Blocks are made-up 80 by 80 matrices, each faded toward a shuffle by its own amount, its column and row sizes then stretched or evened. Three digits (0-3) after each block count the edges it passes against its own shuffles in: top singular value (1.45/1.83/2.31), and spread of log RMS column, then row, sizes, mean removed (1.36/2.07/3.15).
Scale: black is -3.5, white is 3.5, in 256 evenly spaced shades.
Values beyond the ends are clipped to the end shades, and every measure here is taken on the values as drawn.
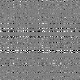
3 1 3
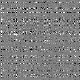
2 2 3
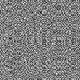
3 0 0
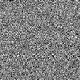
2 0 1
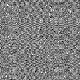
3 0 0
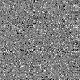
2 0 1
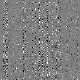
1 3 1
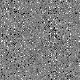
0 2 1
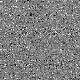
0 0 2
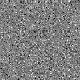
2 1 0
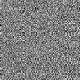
3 2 1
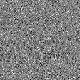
2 0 0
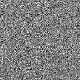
2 1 1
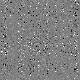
0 2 1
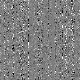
0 3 0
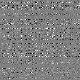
1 2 3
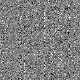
0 2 0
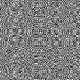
3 0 0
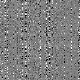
2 3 0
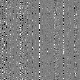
2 3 0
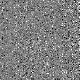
1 2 0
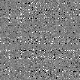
0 2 2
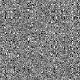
2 2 1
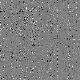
0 2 1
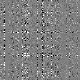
2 3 2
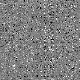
1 2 1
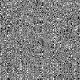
2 2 0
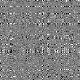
3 2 3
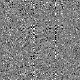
2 2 1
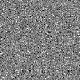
2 0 1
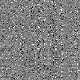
2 2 0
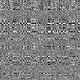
3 1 3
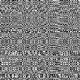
3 0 3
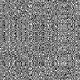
3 2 0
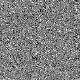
1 1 0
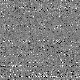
0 1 2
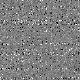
1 2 2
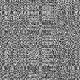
3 0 1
